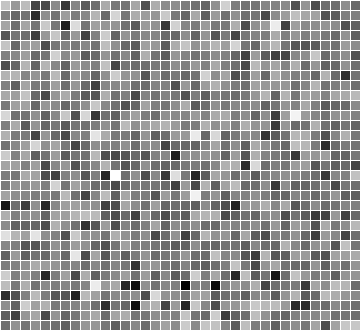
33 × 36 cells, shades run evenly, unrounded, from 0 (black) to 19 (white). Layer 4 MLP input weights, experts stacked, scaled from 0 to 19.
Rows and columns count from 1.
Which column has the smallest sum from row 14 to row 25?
17
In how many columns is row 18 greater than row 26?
17
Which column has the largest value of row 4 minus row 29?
19
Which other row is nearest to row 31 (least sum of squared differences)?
27
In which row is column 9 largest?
12
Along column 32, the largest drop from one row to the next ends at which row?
22
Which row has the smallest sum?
21
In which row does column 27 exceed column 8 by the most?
30
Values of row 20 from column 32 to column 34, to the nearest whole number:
8 9 11
